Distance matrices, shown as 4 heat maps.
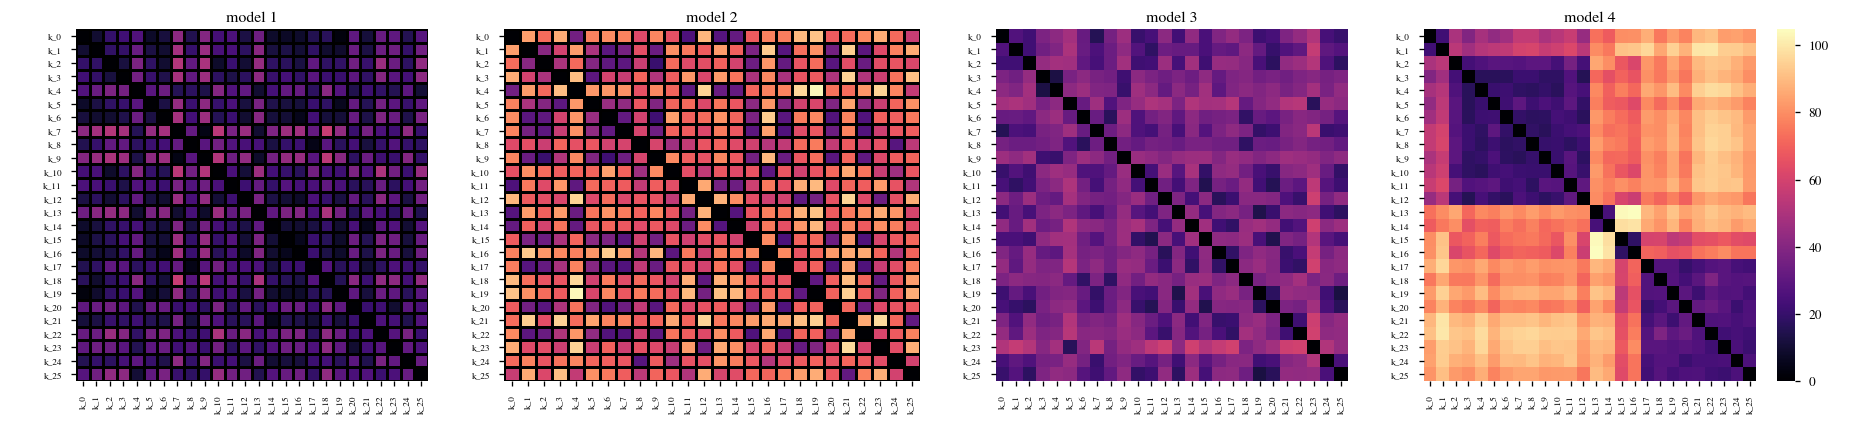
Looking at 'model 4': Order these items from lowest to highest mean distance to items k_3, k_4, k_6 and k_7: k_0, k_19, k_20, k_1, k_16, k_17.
k_0, k_1, k_16, k_20, k_17, k_19
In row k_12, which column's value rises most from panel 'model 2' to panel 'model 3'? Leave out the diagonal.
k_23
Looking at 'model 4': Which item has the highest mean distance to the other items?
k_13
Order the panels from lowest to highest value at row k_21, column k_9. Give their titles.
model 1, model 3, model 2, model 4
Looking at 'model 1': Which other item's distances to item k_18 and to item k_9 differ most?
k_7
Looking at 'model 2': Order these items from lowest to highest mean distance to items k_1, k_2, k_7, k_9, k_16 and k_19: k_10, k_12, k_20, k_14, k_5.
k_20, k_5, k_12, k_10, k_14
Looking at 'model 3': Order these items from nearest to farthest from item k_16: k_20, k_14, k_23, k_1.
k_14, k_1, k_20, k_23
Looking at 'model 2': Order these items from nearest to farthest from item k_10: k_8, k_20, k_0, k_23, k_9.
k_8, k_23, k_0, k_20, k_9
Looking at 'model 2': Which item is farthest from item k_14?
k_19
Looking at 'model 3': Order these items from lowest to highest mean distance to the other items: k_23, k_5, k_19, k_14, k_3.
k_19, k_3, k_14, k_5, k_23
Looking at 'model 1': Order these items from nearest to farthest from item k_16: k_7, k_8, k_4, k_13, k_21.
k_21, k_8, k_4, k_13, k_7
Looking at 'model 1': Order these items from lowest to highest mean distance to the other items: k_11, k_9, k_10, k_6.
k_6, k_11, k_10, k_9
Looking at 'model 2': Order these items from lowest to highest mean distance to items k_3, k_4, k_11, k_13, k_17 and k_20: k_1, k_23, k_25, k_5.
k_5, k_1, k_25, k_23
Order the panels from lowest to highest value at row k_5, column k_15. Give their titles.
model 1, model 2, model 3, model 4
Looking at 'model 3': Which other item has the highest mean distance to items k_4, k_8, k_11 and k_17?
k_23
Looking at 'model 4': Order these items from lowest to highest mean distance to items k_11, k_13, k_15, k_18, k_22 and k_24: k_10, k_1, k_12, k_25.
k_25, k_12, k_10, k_1
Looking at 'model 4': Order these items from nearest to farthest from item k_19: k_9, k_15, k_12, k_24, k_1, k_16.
k_24, k_15, k_16, k_12, k_9, k_1
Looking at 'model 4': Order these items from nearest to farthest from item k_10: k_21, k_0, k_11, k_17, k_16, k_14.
k_11, k_0, k_16, k_14, k_17, k_21
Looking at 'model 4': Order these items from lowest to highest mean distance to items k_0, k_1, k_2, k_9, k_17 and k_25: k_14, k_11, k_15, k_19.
k_11, k_19, k_15, k_14
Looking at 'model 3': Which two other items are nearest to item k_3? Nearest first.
k_4, k_9
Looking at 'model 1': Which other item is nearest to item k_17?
k_8
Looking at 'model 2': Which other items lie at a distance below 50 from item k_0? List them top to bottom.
k_4, k_11, k_13, k_14
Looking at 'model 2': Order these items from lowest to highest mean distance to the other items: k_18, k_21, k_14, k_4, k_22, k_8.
k_22, k_8, k_14, k_18, k_4, k_21
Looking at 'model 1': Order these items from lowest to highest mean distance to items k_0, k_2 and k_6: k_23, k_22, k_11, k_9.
k_11, k_23, k_22, k_9
